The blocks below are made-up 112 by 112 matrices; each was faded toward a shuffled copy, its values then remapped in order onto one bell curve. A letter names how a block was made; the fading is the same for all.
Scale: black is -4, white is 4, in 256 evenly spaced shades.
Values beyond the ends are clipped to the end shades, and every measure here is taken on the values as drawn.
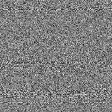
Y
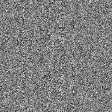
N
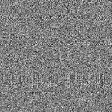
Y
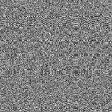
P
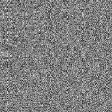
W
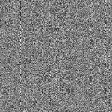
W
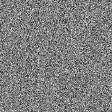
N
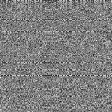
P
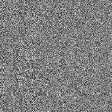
W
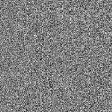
W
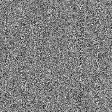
N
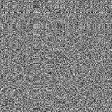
P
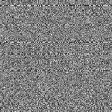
P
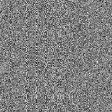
W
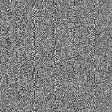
W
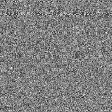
Y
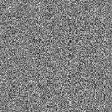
W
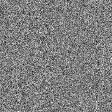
N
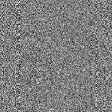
W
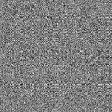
P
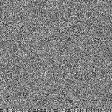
Y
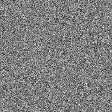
N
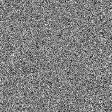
N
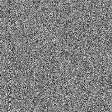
N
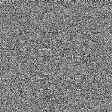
Y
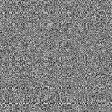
P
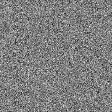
N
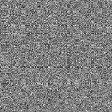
P
